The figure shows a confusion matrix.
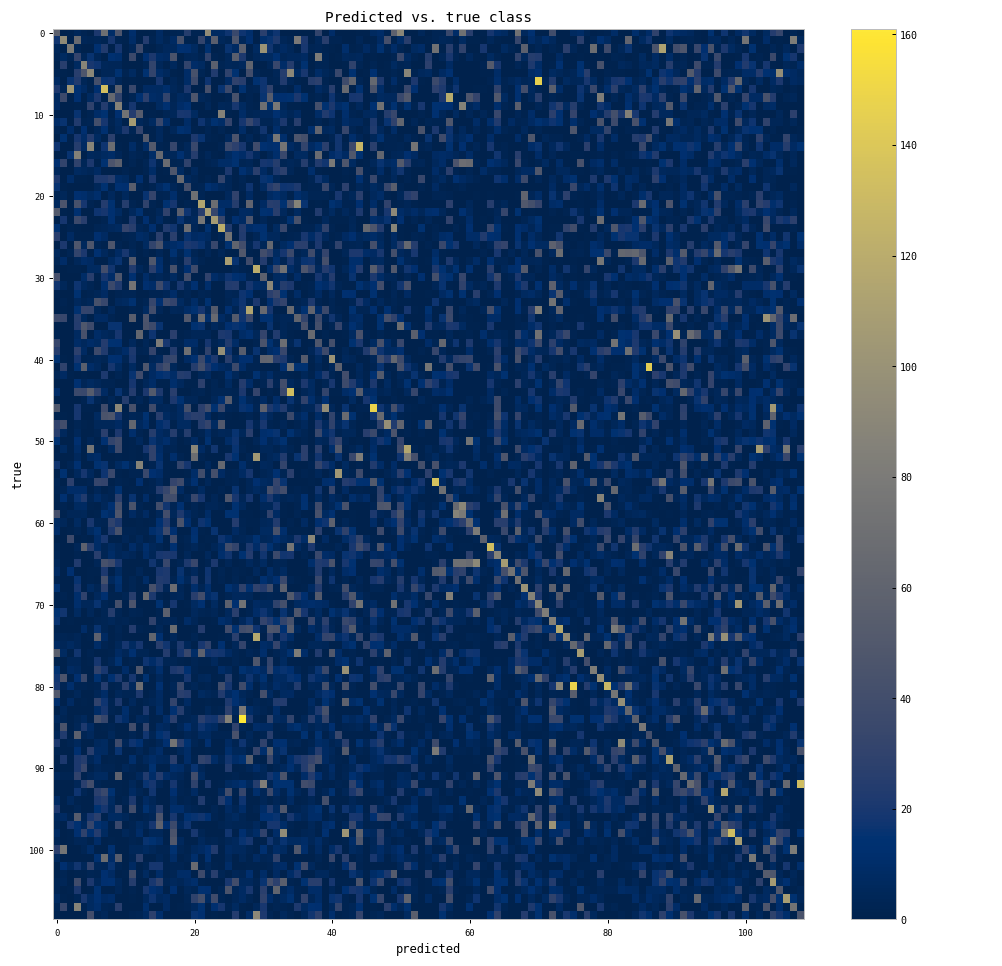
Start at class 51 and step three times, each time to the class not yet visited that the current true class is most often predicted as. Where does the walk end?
68
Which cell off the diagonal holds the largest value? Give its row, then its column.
84, 27
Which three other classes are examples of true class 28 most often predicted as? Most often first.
25, 79, 85
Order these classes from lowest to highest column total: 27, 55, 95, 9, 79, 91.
55, 79, 95, 27, 9, 91
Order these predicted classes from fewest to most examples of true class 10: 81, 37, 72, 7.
37, 7, 72, 81
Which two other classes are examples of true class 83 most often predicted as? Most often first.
27, 94
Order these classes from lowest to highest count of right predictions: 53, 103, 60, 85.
53, 103, 60, 85
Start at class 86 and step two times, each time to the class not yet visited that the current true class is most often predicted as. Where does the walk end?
38
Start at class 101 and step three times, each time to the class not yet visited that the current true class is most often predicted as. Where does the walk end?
88
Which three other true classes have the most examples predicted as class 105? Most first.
5, 70, 34
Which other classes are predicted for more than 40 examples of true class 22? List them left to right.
0, 18, 49
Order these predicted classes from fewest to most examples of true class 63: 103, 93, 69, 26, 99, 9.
9, 69, 26, 103, 93, 99
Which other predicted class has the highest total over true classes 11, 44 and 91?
34
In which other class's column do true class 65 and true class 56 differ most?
61
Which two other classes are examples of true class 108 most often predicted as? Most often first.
29, 52
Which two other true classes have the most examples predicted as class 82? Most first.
87, 47
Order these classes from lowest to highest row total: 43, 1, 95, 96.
43, 96, 95, 1
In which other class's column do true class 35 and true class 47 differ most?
103
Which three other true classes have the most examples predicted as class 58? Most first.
59, 65, 16
